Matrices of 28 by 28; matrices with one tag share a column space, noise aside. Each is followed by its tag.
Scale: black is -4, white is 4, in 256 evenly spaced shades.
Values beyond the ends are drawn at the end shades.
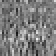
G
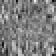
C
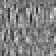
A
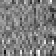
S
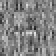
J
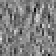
A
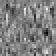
A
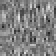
A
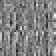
J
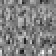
S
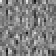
S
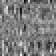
C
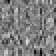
S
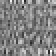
S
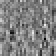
G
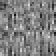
J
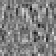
A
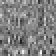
S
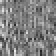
G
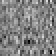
S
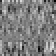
C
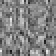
S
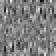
C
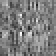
J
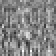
G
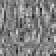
A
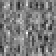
J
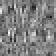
A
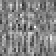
J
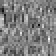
A
